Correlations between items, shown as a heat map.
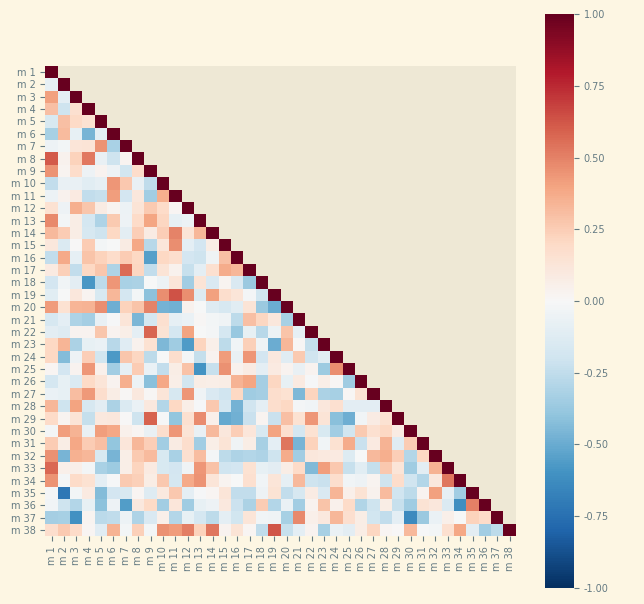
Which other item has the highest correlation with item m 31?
m 20
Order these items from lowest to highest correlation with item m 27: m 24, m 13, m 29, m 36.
m 24, m 36, m 13, m 29
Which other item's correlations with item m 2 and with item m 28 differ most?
m 35
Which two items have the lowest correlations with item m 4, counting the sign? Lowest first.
m 18, m 6
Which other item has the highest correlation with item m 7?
m 17
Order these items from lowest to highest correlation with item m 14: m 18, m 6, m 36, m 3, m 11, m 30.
m 18, m 36, m 3, m 6, m 30, m 11
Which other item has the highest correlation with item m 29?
m 9
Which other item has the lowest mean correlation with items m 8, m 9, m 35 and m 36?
m 21
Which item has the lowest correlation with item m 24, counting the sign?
m 6
